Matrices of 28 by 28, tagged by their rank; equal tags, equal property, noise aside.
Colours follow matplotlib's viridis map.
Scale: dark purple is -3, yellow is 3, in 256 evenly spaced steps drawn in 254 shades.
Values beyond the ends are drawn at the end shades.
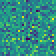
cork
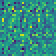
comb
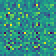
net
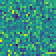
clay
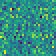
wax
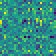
net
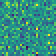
wax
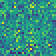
cork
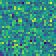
wax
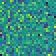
clay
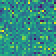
cork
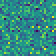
wax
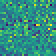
wax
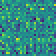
comb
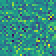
clay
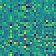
comb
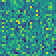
cork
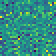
cork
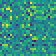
comb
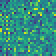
comb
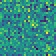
cork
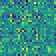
comb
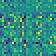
comb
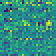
comb
